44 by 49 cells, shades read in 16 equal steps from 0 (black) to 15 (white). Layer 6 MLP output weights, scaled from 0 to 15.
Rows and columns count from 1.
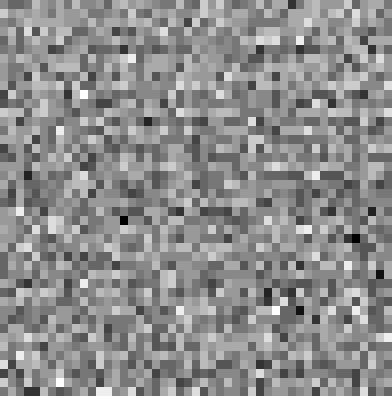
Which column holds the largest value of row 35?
35
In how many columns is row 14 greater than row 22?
20
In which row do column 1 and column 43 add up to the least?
42
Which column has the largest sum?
8
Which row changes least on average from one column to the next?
19
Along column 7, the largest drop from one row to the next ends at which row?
27
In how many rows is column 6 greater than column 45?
24
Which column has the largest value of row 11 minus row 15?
11
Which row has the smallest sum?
6
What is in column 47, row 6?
3
